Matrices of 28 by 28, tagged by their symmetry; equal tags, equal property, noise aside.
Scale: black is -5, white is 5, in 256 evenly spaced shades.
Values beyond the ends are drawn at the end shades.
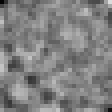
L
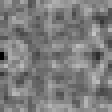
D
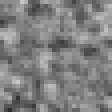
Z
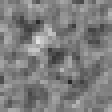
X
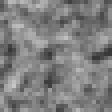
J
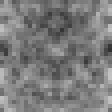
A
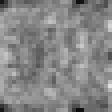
D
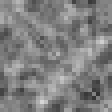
X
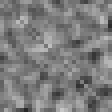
X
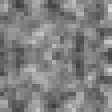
D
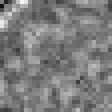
X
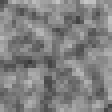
L
